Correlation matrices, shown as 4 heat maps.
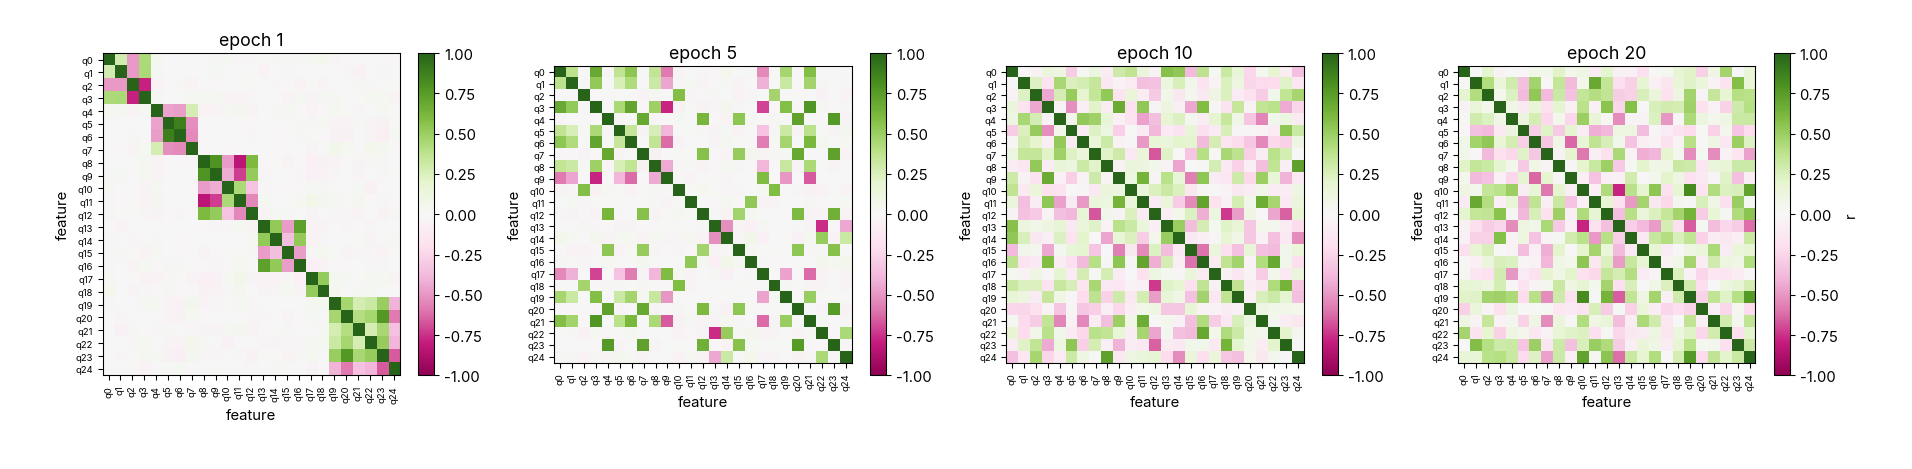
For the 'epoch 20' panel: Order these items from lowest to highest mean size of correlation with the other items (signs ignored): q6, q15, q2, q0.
q0, q15, q6, q2
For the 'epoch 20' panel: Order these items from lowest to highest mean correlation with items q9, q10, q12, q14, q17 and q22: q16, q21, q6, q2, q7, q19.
q6, q7, q2, q21, q16, q19
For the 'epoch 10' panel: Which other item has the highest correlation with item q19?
q16
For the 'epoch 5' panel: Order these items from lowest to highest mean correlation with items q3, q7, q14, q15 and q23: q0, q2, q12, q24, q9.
q9, q2, q24, q0, q12
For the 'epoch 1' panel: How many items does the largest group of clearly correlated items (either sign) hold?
6
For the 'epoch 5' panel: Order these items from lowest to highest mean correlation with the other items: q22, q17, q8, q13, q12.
q17, q13, q22, q8, q12
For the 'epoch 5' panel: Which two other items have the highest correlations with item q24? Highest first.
q22, q14
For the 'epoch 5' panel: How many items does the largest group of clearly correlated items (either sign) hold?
10
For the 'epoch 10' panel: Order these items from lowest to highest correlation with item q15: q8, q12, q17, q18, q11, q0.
q11, q0, q18, q8, q17, q12
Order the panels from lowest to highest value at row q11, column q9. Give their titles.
epoch 1, epoch 20, epoch 5, epoch 10
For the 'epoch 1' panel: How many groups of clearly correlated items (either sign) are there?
6
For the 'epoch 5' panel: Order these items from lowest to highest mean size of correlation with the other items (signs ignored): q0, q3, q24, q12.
q24, q12, q0, q3
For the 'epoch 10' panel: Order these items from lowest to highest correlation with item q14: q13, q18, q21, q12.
q21, q12, q18, q13
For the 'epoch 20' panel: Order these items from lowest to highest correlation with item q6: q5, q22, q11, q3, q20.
q5, q22, q20, q3, q11
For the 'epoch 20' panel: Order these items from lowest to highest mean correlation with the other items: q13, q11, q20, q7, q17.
q13, q7, q20, q17, q11
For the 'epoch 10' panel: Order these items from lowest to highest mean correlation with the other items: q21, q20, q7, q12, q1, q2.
q12, q20, q21, q1, q2, q7
